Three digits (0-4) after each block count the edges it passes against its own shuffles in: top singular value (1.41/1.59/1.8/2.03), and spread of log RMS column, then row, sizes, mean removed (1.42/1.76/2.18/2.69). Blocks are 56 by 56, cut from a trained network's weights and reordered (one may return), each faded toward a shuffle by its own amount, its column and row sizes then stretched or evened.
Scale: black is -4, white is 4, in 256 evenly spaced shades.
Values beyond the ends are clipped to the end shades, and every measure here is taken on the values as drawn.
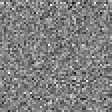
2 0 1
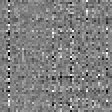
1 4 1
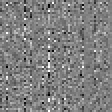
2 4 1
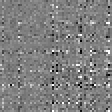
1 4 3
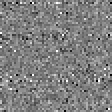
2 0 2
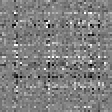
3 4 3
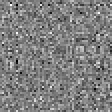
3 3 1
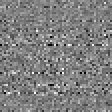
0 0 4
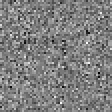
0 2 1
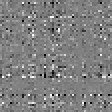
2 4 4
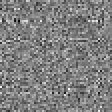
4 1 2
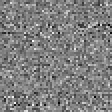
1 0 3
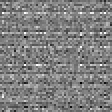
4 2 2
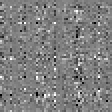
1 4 3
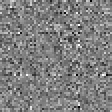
2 3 2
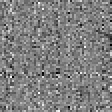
0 3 1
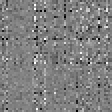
1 4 2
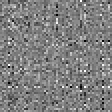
3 4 1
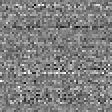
1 0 4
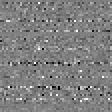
0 0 4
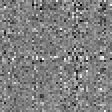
2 4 2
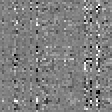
2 4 2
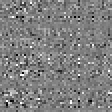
0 3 4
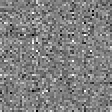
2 3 2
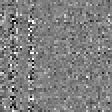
1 4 2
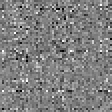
1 3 3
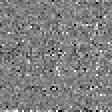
1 1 3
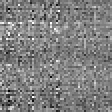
3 4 0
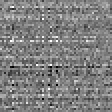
4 3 3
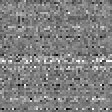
2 1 4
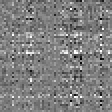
3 4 2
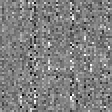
1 4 0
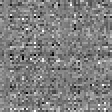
2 3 2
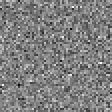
3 0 0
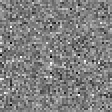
0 1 1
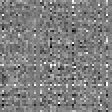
2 4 1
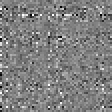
1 3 3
